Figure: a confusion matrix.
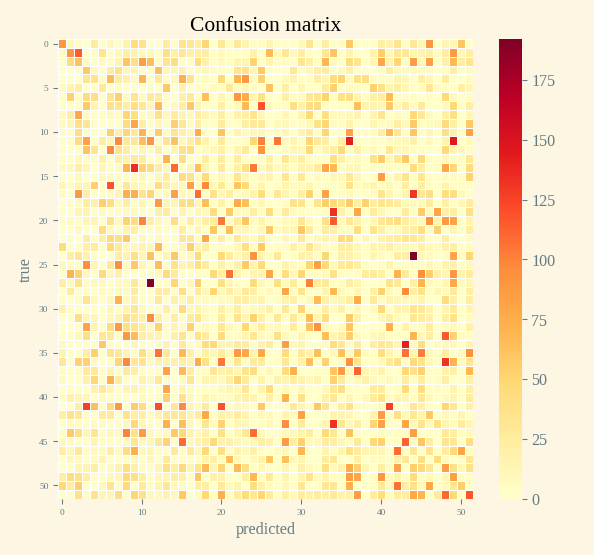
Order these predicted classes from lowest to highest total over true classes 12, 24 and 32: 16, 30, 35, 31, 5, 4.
5, 30, 4, 35, 16, 31
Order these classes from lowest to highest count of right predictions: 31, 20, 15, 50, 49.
15, 50, 31, 49, 20
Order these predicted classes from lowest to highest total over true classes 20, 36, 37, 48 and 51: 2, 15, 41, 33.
41, 2, 33, 15
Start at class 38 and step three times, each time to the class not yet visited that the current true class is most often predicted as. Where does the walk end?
18
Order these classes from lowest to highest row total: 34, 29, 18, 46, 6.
29, 34, 46, 6, 18
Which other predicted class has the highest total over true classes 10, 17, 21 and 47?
44
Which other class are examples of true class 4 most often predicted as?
23
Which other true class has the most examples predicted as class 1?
26
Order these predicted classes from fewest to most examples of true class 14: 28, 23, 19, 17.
19, 28, 23, 17
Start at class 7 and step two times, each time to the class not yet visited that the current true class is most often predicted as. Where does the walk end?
3
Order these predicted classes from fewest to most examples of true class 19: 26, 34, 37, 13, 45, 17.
17, 13, 26, 45, 37, 34
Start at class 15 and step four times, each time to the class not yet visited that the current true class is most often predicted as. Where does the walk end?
34
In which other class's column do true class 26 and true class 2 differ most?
21
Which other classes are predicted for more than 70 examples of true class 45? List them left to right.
15, 28, 43
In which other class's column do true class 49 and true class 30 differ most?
36
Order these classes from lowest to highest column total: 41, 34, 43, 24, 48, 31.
41, 31, 24, 43, 34, 48
